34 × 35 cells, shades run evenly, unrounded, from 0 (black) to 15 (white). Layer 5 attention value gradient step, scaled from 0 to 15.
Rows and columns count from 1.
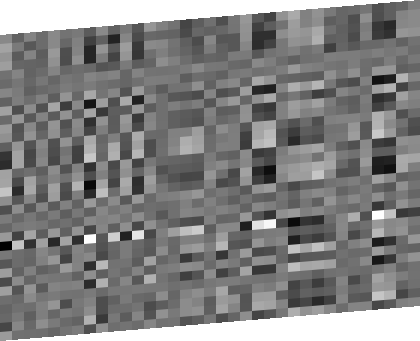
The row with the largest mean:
24
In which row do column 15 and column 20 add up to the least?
18
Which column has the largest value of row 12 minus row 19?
33
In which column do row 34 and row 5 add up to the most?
25
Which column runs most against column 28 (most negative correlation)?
14
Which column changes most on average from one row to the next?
32
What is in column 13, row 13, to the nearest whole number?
6
